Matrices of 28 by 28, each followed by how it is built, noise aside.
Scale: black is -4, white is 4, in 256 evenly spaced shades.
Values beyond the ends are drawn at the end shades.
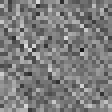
Toeplitz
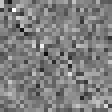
banded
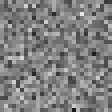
noise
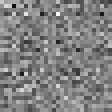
low rank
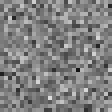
noise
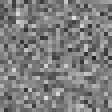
noise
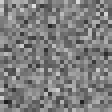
noise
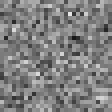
noise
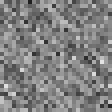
Toeplitz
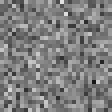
noise
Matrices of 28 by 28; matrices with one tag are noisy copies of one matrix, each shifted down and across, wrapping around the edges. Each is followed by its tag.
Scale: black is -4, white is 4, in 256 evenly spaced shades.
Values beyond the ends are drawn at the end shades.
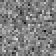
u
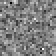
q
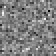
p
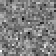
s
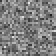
s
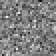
p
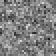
s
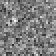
q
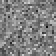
u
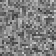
s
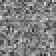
p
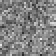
u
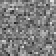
p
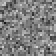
q
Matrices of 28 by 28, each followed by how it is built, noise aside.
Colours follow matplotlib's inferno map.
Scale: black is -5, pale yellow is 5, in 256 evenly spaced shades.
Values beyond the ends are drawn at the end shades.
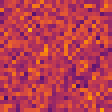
Hankel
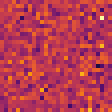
uneven columns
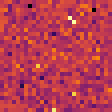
sparse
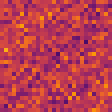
Hankel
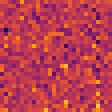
uneven columns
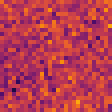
smooth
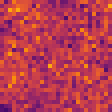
smooth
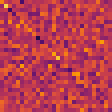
diagonal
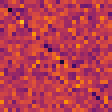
diagonal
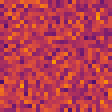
noise
